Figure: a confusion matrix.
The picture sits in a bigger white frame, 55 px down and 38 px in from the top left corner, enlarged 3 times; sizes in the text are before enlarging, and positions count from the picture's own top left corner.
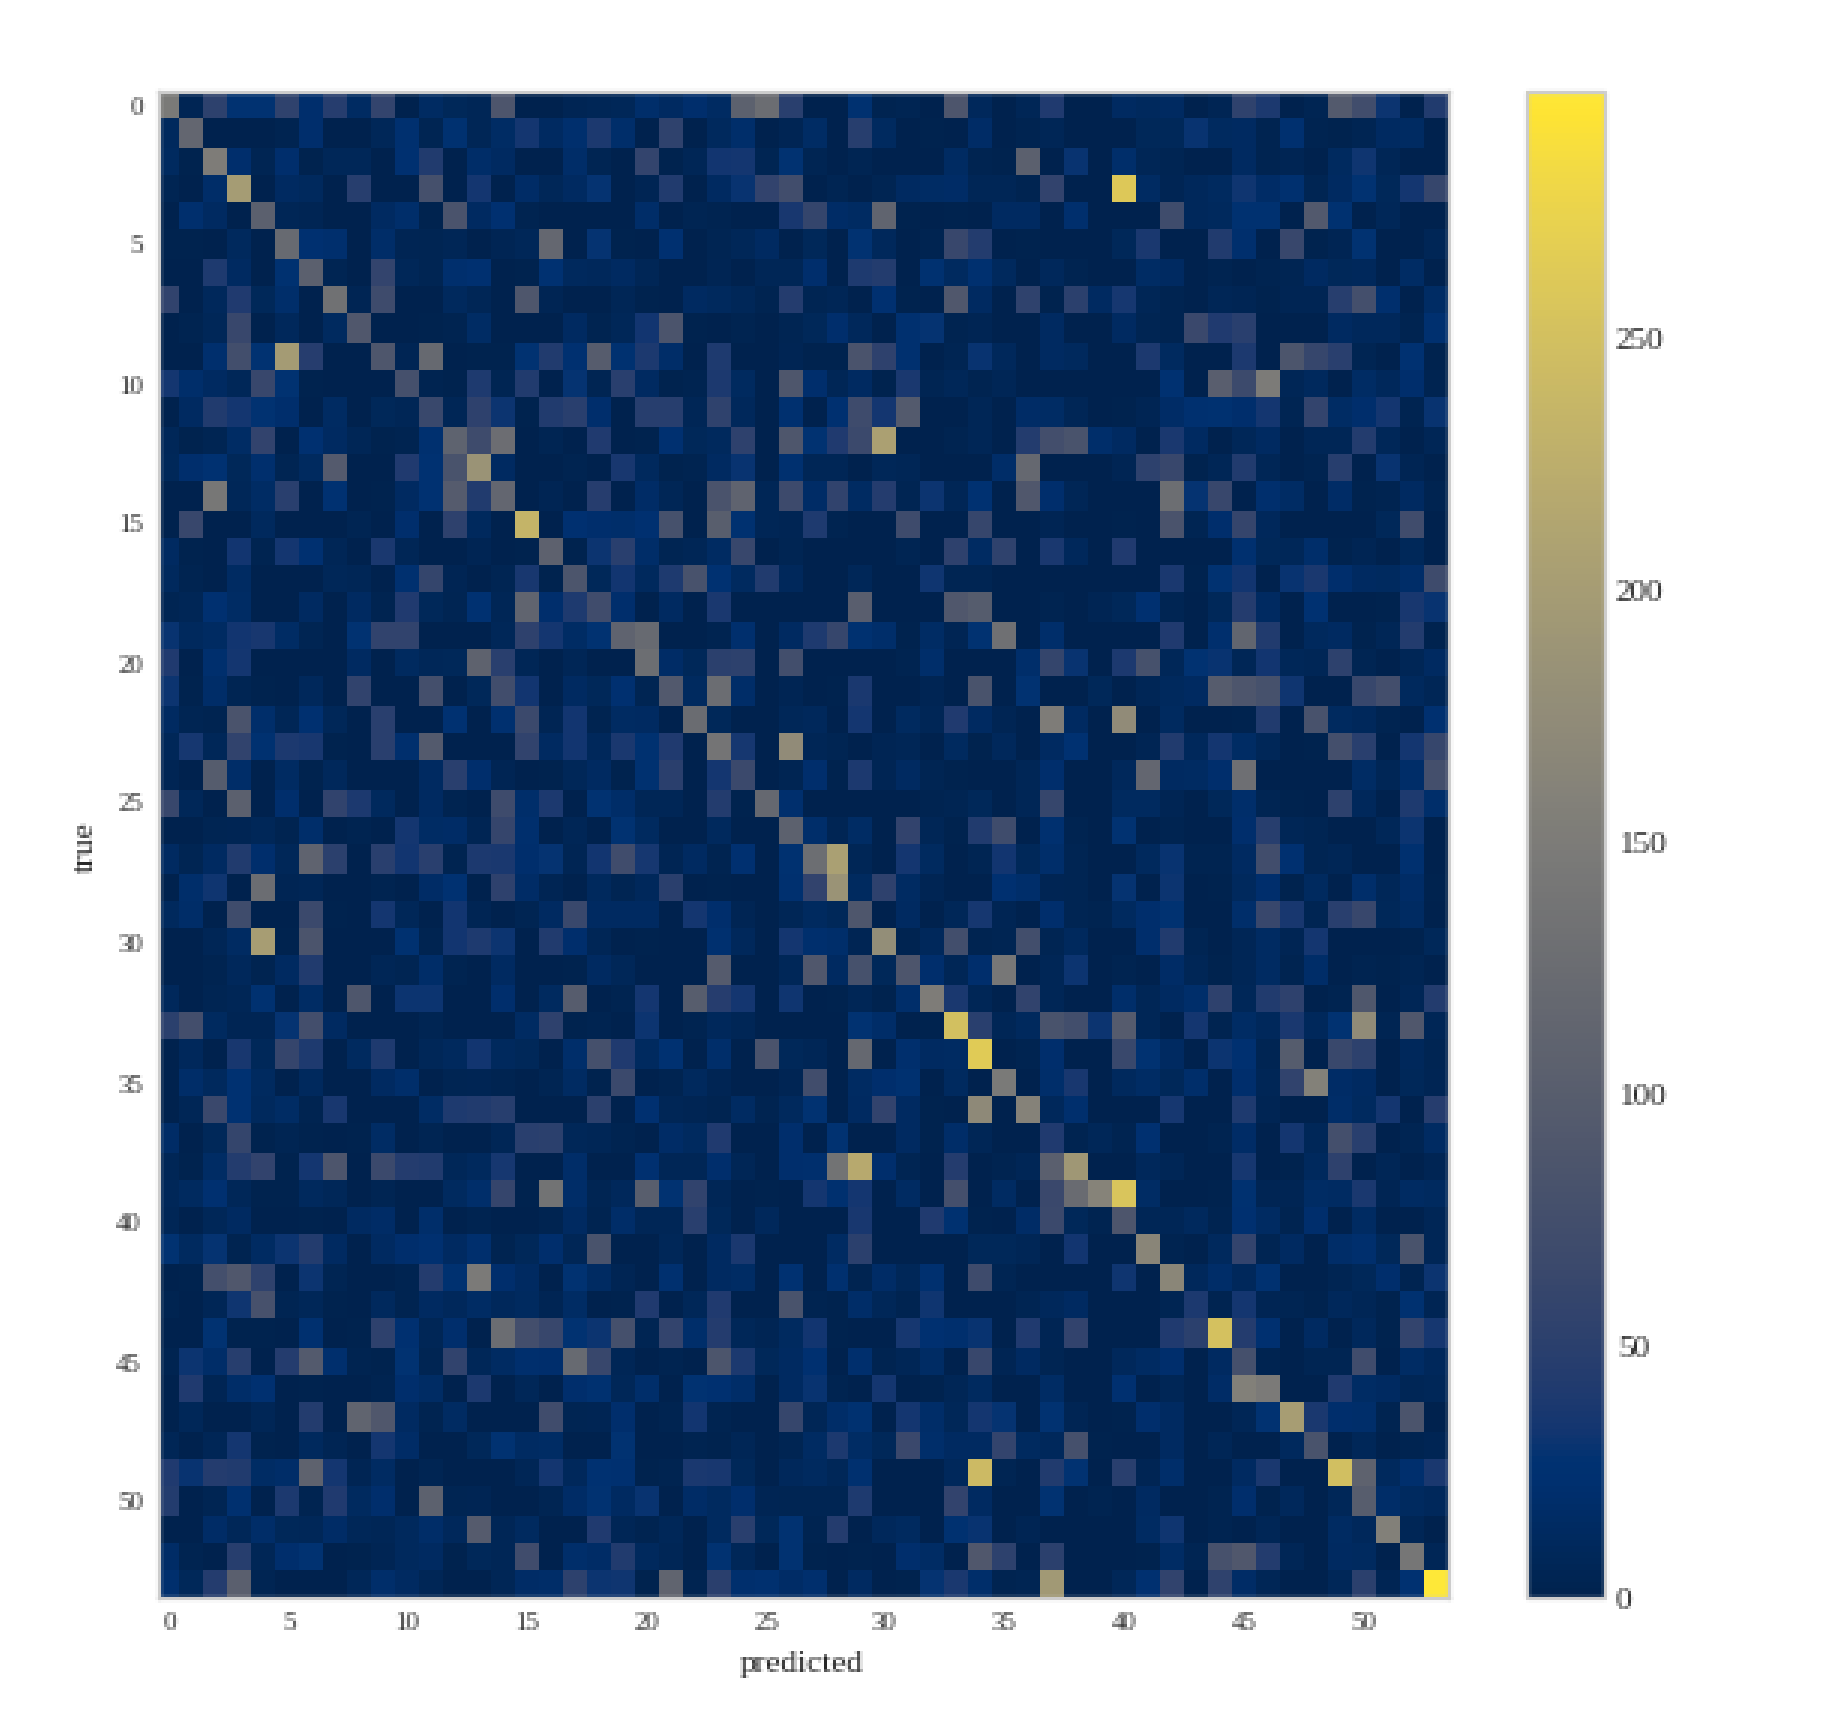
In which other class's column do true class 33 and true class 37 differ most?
50
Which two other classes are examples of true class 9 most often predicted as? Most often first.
5, 11
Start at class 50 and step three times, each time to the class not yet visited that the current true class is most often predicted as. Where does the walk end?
35
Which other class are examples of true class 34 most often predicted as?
29
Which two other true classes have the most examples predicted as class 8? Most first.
47, 32
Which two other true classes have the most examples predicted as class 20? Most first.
19, 39
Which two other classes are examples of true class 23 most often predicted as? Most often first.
26, 11
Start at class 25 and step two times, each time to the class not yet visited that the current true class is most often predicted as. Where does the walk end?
40
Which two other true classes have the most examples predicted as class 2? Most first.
14, 24
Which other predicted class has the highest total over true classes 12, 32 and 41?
30
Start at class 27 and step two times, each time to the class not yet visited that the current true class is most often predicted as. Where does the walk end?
4
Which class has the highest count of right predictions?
53
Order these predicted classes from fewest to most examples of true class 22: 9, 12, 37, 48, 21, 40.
21, 12, 9, 48, 37, 40
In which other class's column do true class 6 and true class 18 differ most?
15
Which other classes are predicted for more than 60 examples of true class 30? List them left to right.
4, 6, 33, 36
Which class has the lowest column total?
39
